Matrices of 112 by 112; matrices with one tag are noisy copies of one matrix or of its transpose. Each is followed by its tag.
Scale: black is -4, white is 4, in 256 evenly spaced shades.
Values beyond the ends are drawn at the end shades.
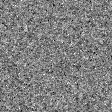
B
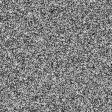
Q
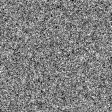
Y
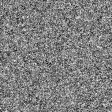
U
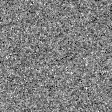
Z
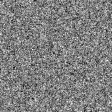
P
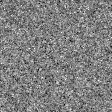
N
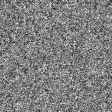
U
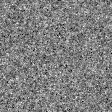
U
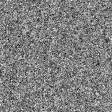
Y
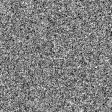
P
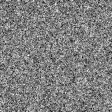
N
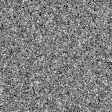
Q
